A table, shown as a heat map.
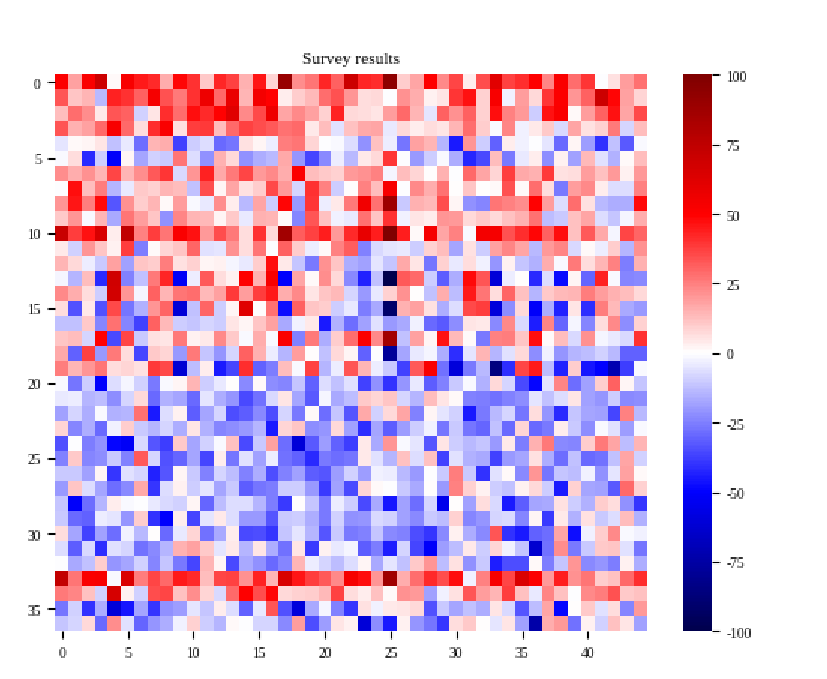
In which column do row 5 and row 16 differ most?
4
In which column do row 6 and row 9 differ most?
18
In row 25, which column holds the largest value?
6
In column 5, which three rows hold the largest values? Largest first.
10, 33, 0
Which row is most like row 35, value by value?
24
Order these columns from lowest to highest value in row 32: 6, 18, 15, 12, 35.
35, 15, 6, 12, 18
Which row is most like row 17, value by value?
8
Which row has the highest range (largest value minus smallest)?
13
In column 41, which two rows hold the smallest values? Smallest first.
19, 4
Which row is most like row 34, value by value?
14
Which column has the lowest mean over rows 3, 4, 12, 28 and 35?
43
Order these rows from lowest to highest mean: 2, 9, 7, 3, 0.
9, 7, 3, 2, 0
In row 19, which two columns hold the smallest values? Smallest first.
33, 42
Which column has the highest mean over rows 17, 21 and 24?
25
